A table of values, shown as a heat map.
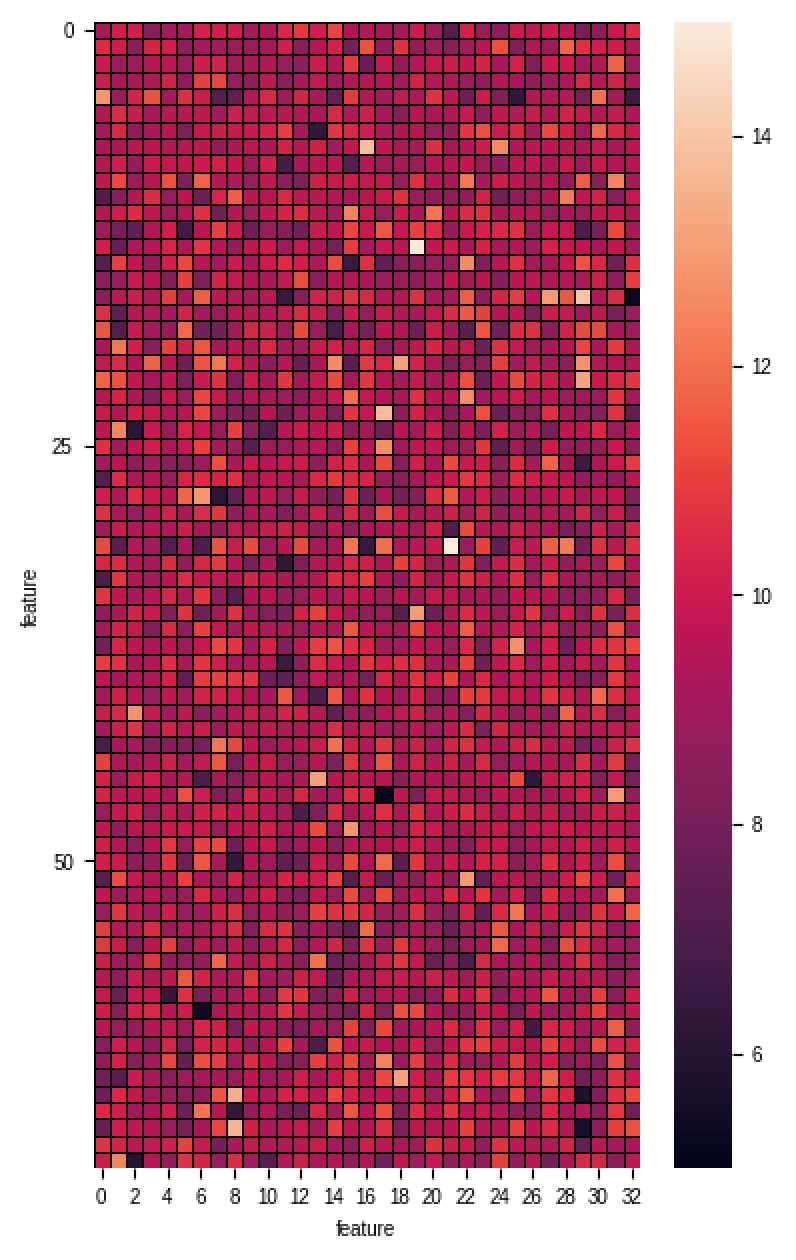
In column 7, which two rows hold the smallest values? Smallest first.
28, 4
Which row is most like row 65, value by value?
50
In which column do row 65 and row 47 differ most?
8
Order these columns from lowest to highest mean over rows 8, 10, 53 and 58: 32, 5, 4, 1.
4, 1, 5, 32
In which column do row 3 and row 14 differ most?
22
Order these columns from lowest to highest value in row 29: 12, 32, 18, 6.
32, 12, 18, 6
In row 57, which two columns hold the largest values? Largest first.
5, 9
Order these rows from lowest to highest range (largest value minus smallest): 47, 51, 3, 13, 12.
3, 47, 12, 51, 13
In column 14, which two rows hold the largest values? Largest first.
20, 43
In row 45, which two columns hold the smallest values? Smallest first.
26, 6
